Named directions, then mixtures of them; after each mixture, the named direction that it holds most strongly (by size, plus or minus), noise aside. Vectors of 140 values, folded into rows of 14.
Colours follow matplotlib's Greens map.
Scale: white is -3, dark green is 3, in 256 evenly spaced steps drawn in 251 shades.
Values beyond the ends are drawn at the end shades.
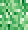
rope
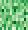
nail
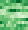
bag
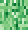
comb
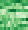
bag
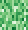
nail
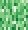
nail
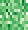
rope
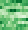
bag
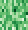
nail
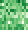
rope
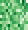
rope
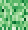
nail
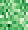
rope
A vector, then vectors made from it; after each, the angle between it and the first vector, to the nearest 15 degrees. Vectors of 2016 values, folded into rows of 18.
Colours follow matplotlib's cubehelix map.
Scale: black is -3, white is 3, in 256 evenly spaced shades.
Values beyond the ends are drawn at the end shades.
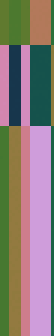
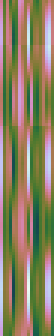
90 degrees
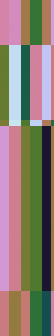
150 degrees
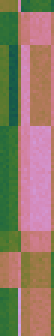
60 degrees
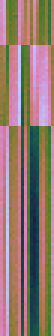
135 degrees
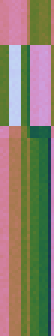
165 degrees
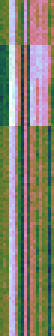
120 degrees
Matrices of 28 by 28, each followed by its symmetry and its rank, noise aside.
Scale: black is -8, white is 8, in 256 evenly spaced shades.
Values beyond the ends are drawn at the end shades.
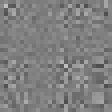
symmetric, rank two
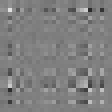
symmetric, rank one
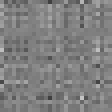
antisymmetric, rank two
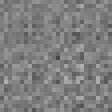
symmetric, rank three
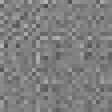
symmetric, rank three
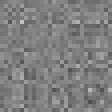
symmetric, rank three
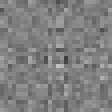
antisymmetric, rank two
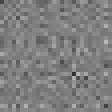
symmetric, rank three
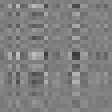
no symmetry, rank one
